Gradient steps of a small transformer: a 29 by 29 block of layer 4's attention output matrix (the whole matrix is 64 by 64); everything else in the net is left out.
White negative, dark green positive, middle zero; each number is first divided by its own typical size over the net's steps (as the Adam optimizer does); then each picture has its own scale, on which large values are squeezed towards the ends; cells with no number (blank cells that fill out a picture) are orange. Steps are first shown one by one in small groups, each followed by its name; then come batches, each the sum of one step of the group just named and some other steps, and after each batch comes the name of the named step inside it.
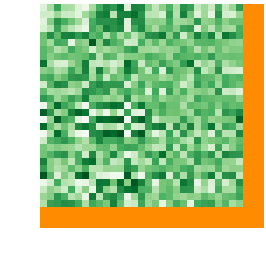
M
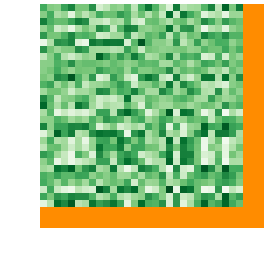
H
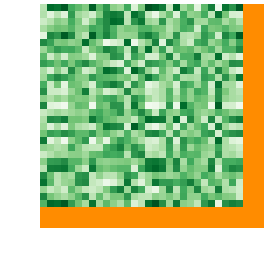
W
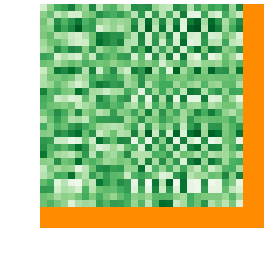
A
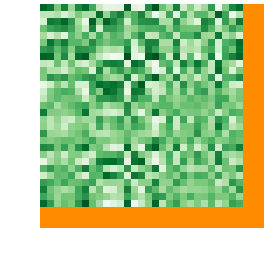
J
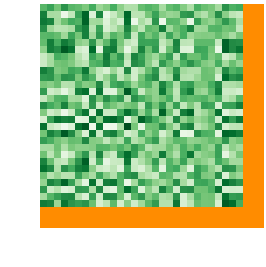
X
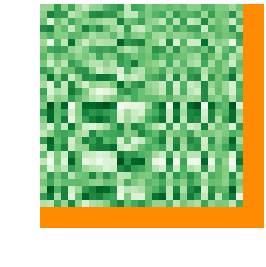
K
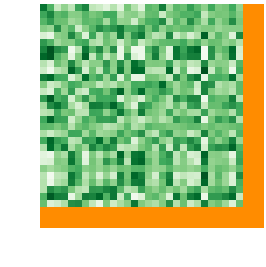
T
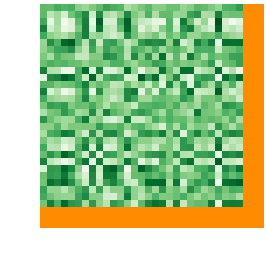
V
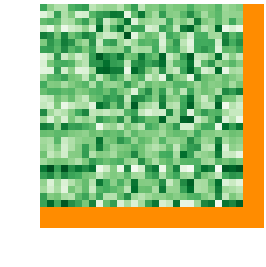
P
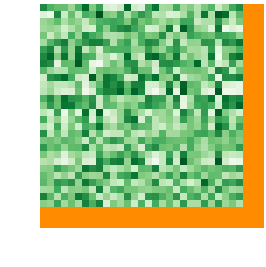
J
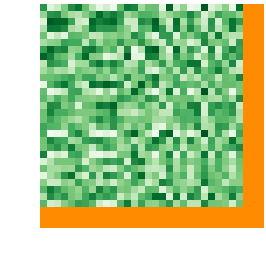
J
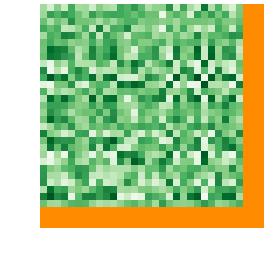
T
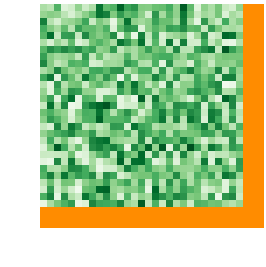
K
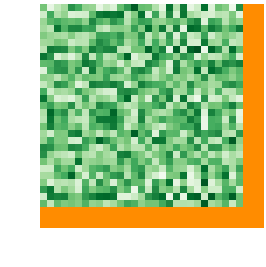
A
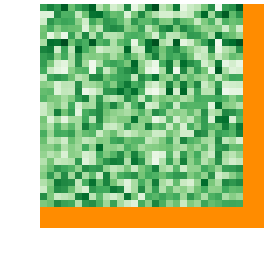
J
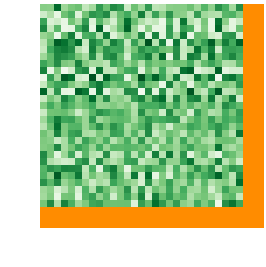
V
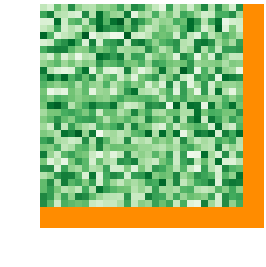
V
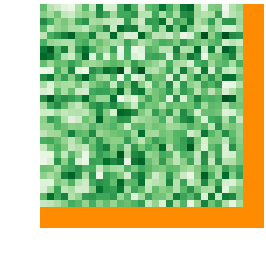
T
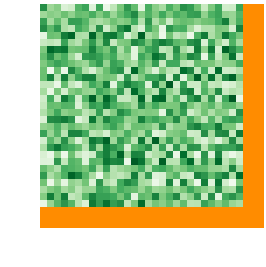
T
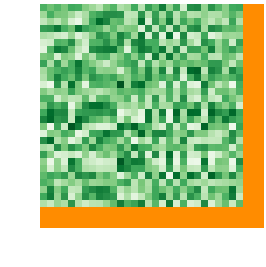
K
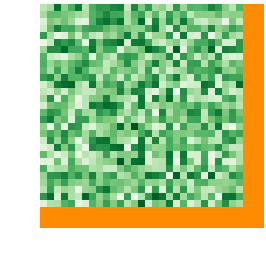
K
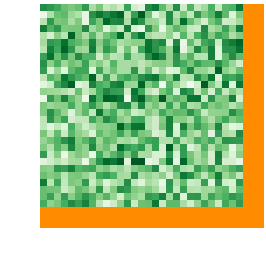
J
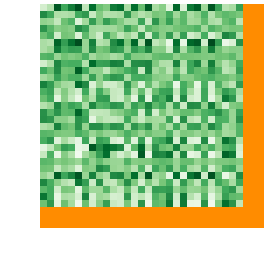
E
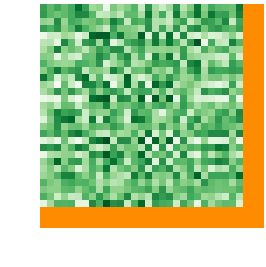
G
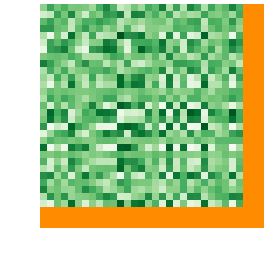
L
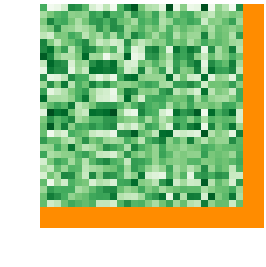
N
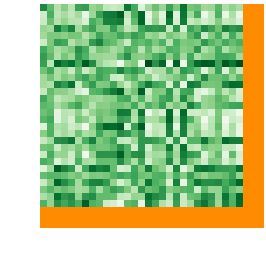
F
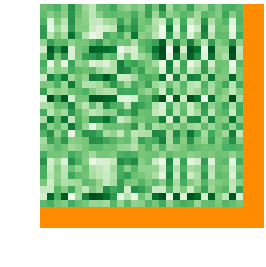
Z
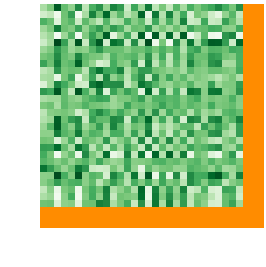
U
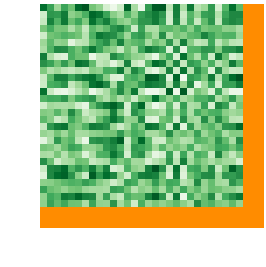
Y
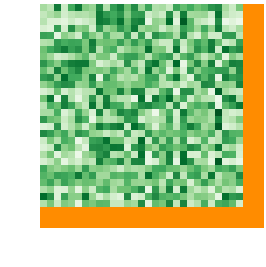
E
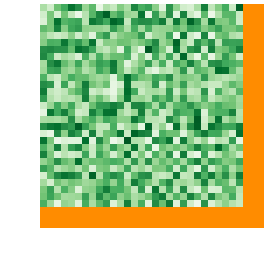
N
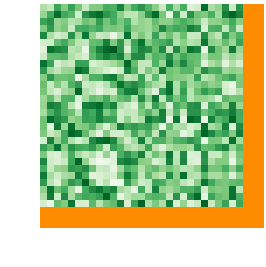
L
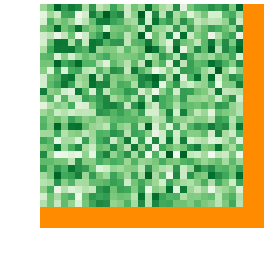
U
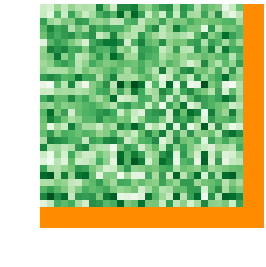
L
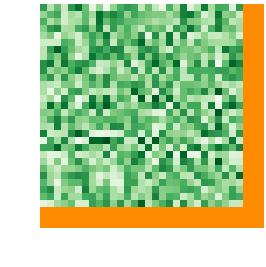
G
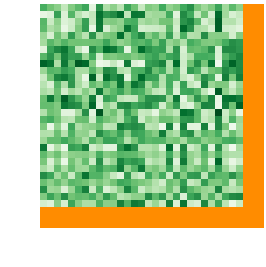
L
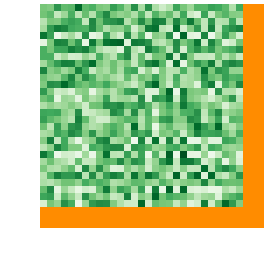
E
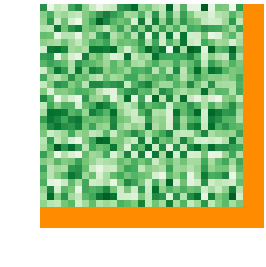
N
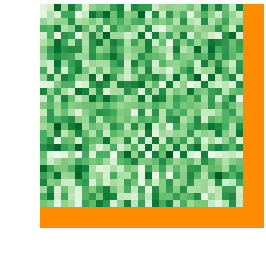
U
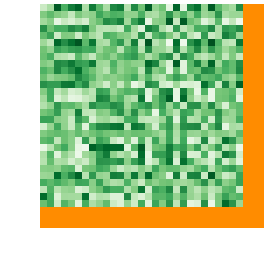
E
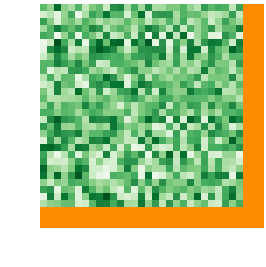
U
